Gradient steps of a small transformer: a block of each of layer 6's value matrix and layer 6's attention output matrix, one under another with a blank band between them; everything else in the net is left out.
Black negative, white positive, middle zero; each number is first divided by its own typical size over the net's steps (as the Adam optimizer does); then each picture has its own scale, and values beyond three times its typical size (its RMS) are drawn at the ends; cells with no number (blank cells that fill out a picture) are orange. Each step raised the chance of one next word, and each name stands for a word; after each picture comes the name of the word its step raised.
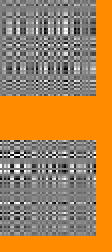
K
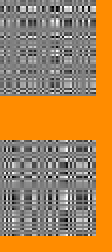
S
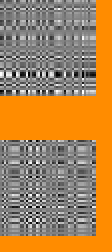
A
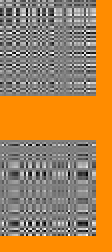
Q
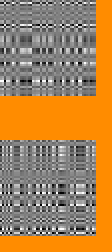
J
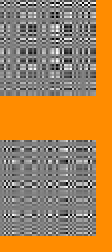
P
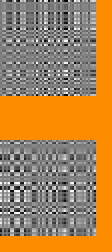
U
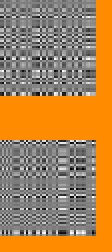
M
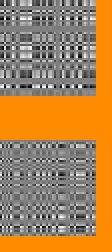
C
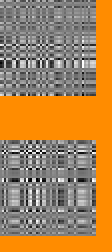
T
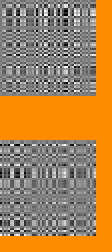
Q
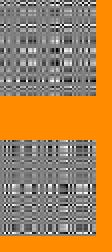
J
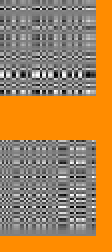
A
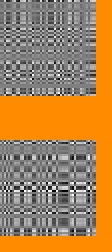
U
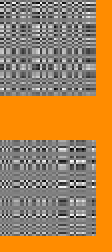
P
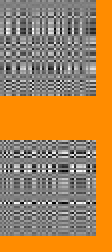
K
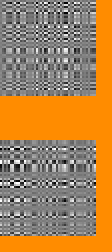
P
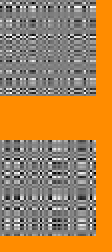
S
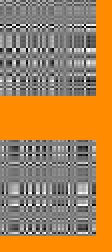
J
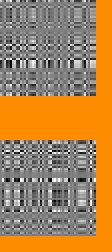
T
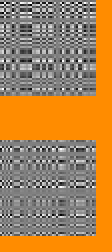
P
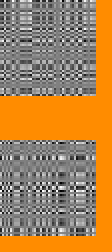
U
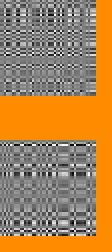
Q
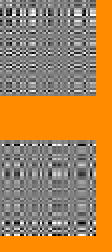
Q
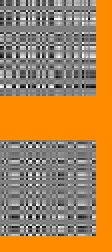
C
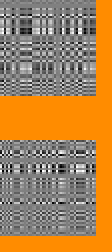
K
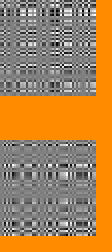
Q
